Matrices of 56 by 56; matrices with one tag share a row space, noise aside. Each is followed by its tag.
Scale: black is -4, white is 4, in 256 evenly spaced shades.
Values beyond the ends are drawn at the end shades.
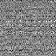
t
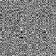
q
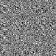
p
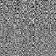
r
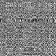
t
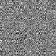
q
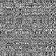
t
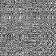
t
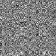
q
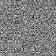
r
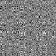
q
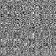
r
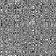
r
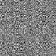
q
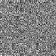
q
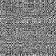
t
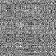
t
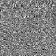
p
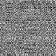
t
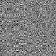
q
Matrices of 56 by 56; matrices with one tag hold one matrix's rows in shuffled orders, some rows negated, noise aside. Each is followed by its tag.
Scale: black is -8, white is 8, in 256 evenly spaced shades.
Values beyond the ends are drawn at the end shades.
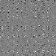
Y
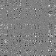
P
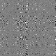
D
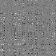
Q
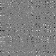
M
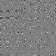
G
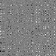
M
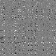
Q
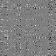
P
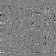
M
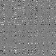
Q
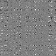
P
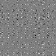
Y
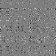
G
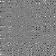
M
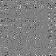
P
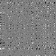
M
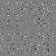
Y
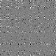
G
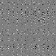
Y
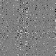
D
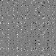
Y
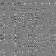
Q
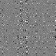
D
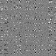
P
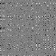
M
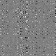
D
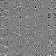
P
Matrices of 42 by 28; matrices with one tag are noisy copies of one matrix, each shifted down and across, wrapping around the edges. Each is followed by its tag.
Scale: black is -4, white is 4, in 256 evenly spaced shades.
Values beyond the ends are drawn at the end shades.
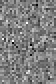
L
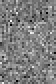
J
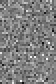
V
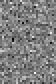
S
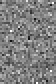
S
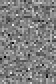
S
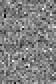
S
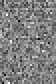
V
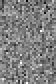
L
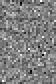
S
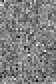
J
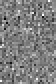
L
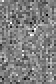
J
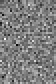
V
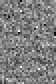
S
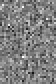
L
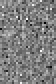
L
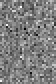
L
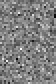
S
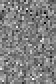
L
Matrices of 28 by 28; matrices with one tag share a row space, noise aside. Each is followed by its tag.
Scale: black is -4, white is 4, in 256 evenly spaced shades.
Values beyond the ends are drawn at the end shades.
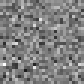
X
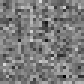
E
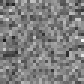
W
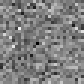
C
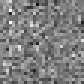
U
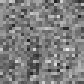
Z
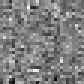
Z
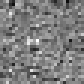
Z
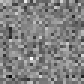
U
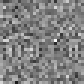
X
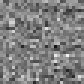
Z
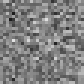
Z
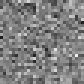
C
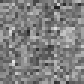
Z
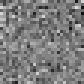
W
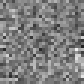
W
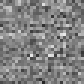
E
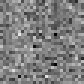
C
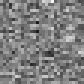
Z
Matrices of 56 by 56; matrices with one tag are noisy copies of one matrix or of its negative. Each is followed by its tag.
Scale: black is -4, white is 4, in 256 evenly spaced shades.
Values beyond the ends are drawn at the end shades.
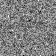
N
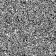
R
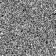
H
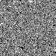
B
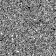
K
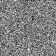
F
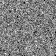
R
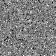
N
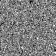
B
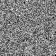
R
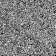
H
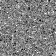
K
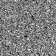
F
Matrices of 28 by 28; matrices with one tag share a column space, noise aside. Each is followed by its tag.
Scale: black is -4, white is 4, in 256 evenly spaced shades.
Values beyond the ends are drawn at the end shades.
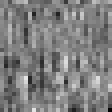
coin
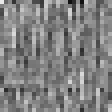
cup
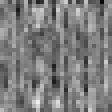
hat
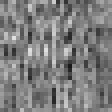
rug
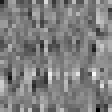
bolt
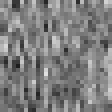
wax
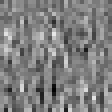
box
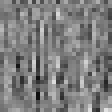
coin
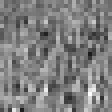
box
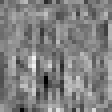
coin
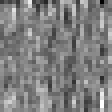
hat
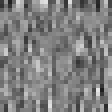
wax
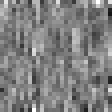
cup
